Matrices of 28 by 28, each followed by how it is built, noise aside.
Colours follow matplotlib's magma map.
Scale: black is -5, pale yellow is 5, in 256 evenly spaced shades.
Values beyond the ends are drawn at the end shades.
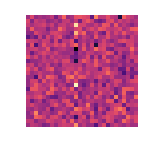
uneven columns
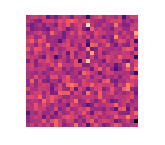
uneven columns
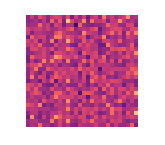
repeating rows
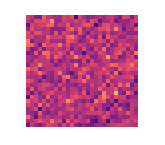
Hankel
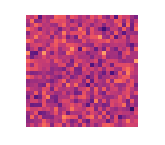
noise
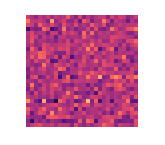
uneven rows
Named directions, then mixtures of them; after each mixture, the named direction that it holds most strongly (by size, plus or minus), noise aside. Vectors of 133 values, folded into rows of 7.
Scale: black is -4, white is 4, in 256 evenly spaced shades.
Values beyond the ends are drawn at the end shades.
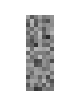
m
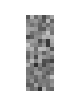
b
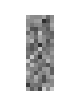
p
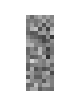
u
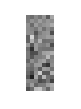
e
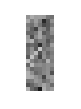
p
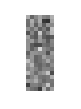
p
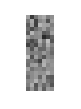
b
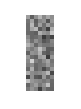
u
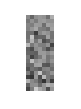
e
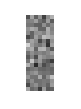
b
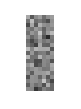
m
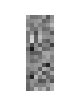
e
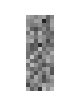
p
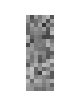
b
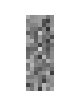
p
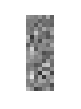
e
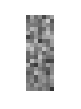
b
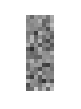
e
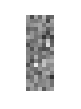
b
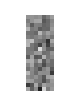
p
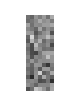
e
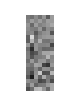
e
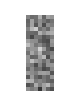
u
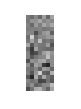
e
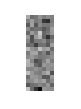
m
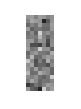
p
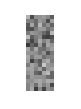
b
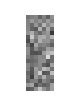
e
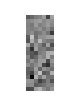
e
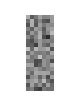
m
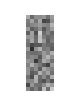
p
